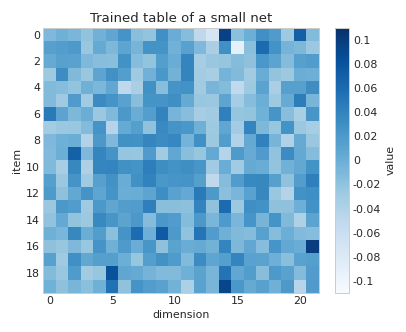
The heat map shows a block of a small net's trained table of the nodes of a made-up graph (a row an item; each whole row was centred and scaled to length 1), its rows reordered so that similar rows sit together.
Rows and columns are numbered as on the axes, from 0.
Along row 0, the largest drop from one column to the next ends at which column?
15
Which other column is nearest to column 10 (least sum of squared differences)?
4
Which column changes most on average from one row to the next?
14
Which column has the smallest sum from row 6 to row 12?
13
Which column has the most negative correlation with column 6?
19
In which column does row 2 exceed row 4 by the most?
6
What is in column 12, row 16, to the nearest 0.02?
0
